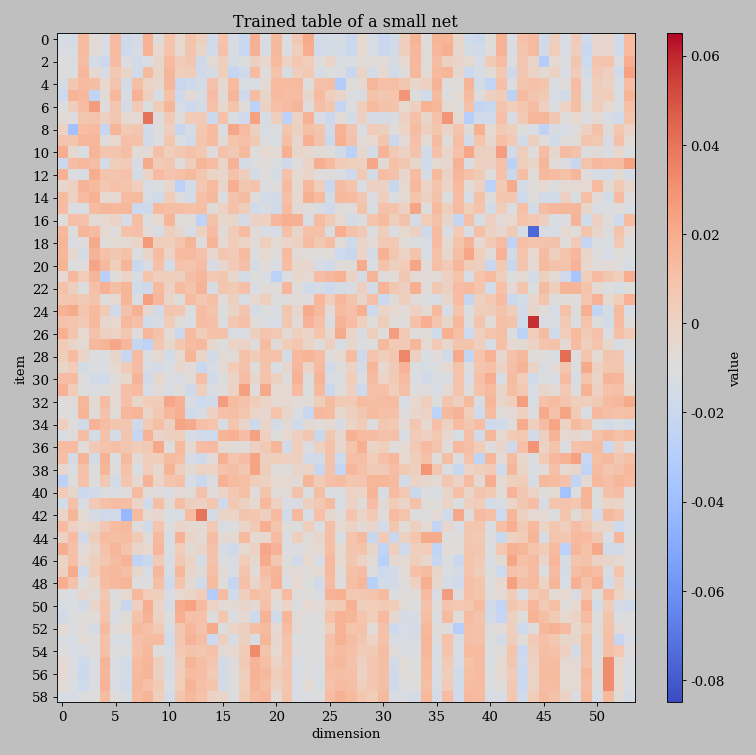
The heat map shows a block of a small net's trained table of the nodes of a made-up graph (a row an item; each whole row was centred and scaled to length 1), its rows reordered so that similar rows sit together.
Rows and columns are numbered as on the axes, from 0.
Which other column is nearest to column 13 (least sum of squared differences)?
39
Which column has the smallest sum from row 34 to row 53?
41
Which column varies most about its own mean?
44
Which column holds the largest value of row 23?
8
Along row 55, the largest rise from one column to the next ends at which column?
51
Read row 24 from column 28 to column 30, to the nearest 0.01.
0.02 -0.02 0
